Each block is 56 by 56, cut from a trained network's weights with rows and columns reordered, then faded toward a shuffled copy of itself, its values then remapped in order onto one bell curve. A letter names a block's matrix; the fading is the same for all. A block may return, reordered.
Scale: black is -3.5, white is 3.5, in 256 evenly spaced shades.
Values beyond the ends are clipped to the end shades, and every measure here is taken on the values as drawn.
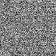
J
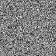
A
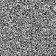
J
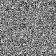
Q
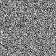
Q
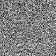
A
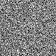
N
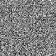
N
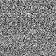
J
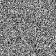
Q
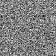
Q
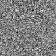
A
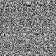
A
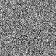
Q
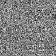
A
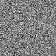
J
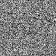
N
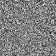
N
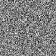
A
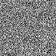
A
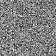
N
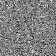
Q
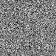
N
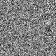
Q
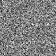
N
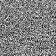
A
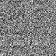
A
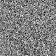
N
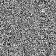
N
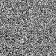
Q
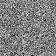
N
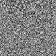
A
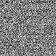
A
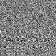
J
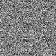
J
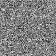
J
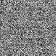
J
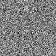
A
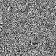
N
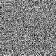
A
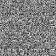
J
